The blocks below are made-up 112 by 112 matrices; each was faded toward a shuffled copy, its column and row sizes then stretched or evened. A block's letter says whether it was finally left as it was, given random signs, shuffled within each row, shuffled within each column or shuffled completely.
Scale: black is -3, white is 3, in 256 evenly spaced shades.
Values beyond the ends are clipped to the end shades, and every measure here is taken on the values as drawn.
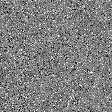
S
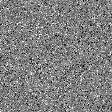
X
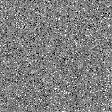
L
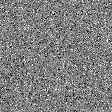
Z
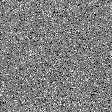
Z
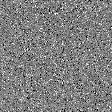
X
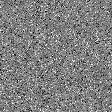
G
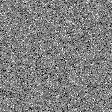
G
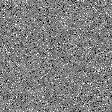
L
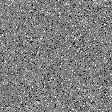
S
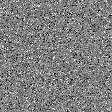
X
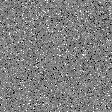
G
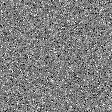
G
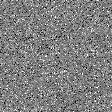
L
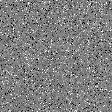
X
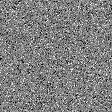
G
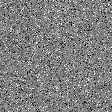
G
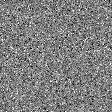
G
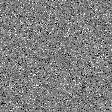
Z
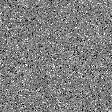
Z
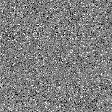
L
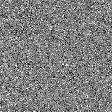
L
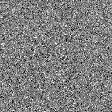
L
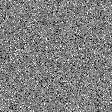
G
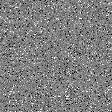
L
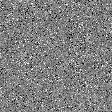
S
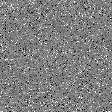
L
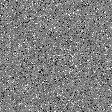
G
